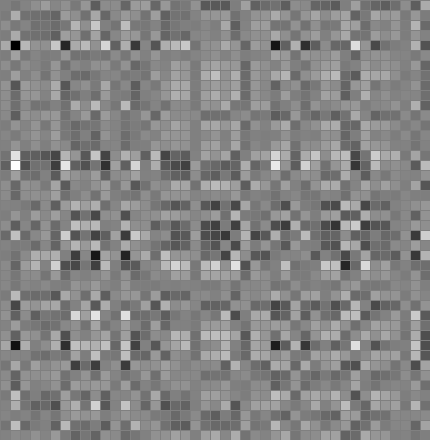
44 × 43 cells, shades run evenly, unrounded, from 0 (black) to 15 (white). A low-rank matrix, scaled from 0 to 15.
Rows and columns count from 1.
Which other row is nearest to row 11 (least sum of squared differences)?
3
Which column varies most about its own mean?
2
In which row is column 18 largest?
27
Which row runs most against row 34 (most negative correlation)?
24
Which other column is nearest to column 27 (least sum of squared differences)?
40
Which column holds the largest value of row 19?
22
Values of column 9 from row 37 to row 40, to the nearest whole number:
6 9 9 6
